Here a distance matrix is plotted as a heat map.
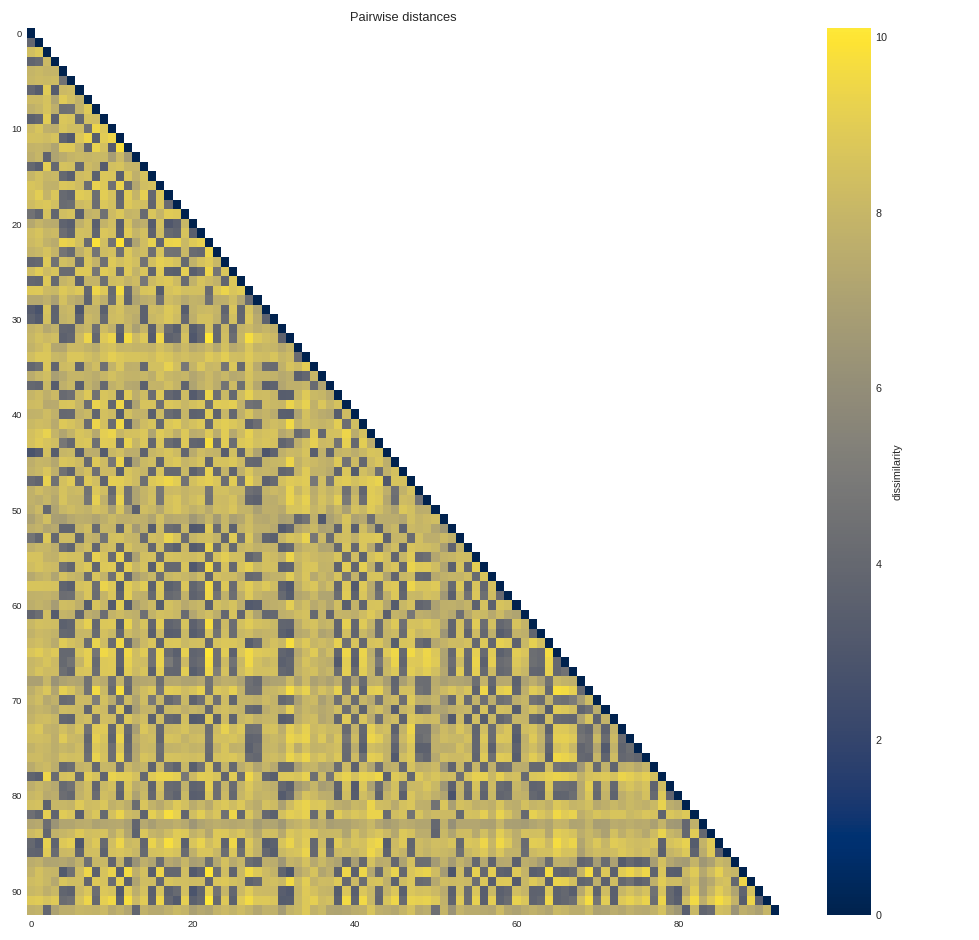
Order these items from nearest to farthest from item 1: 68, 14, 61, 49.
14, 61, 68, 49
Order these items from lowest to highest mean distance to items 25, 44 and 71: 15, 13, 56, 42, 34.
15, 56, 13, 42, 34
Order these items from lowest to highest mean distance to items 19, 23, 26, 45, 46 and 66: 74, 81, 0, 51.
0, 51, 74, 81
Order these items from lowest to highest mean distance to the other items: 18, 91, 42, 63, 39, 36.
63, 18, 91, 39, 36, 42
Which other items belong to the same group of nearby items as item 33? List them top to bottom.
34, 36, 42, 51
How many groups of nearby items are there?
5
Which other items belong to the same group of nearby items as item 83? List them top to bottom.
2, 13, 50, 81, 84, 92
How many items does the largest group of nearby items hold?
35
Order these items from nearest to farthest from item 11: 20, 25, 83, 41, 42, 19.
20, 25, 83, 42, 19, 41
